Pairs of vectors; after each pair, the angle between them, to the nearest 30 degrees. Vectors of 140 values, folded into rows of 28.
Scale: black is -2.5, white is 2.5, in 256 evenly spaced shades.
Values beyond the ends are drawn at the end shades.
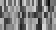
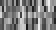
150 degrees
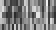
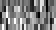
120 degrees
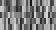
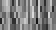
120 degrees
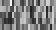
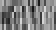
60 degrees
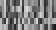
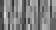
90 degrees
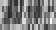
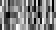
60 degrees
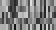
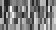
120 degrees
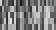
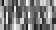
90 degrees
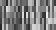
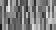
30 degrees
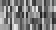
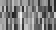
90 degrees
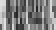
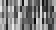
90 degrees
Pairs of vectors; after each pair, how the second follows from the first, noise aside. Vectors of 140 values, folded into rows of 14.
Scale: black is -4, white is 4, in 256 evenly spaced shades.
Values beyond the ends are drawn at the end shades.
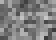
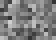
reversed.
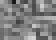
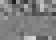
partly zeroed.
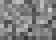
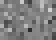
partly zeroed.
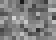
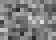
reversed.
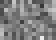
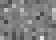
partly zeroed.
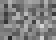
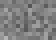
wrapped around, shrunk.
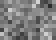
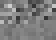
reversed, partly zeroed.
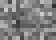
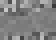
partly zeroed.
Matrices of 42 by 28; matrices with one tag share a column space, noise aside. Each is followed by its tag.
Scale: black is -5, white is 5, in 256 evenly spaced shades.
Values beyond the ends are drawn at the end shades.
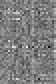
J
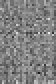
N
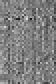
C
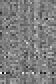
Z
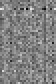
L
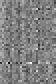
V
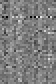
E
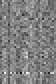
Z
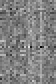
J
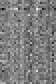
L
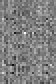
N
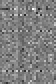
L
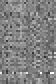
Z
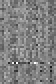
V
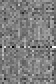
J
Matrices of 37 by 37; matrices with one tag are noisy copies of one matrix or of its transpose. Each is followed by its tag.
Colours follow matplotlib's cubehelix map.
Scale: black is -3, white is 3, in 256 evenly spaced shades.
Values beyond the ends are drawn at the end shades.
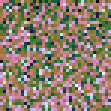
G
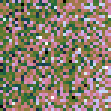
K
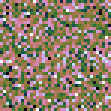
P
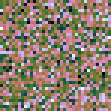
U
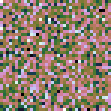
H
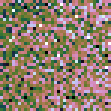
K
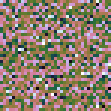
H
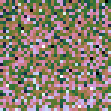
K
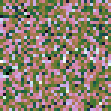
P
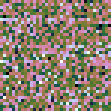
P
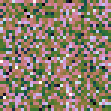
P
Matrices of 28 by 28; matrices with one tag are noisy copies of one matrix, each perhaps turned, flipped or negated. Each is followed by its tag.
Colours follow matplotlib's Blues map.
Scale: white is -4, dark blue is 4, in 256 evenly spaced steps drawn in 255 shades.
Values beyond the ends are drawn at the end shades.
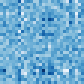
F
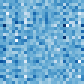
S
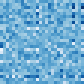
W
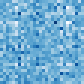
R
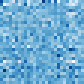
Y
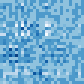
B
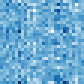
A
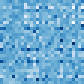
W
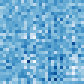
B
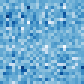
R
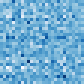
R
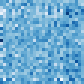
Y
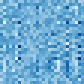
S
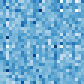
W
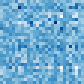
R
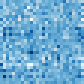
A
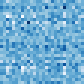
R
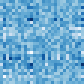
A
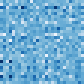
W
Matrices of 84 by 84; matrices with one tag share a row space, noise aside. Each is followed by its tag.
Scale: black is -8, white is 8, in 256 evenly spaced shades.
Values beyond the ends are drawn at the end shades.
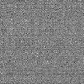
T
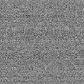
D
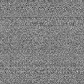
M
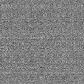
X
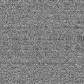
D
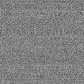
X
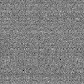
M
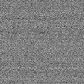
X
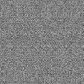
T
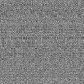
T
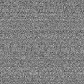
M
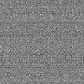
M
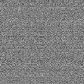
X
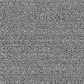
X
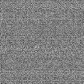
T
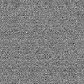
D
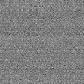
M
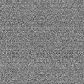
X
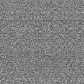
T
